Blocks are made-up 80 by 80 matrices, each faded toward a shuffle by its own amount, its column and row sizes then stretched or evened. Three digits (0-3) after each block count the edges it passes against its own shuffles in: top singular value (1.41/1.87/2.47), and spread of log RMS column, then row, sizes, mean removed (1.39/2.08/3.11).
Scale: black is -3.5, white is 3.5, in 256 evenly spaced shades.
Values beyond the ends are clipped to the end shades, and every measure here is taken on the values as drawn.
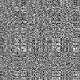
3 2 1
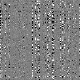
2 3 1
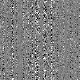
0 3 0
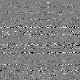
2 0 3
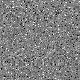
1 0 0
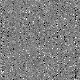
1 2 0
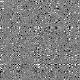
2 2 2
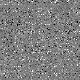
0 1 2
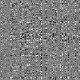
2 3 2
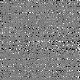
1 2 3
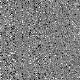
1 2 1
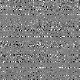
1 2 3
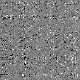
1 2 2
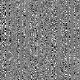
1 3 0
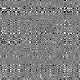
3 2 3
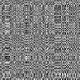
3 3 2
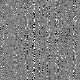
1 3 0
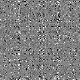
2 2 2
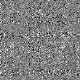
0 2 2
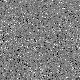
0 0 0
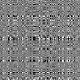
3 3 3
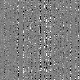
1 3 0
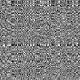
3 1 2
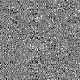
2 1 1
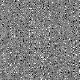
1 2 0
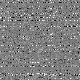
0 0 3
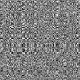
3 2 2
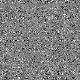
0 1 2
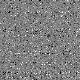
0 1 2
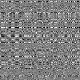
3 0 3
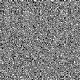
2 0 1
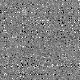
1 1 2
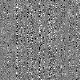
0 3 0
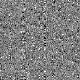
2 2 0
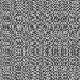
3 2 0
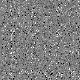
0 2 1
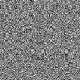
2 0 1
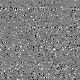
0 0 2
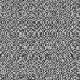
3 2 1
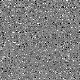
0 1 2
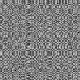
3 2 1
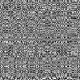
3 0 3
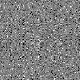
2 1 0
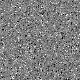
0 1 0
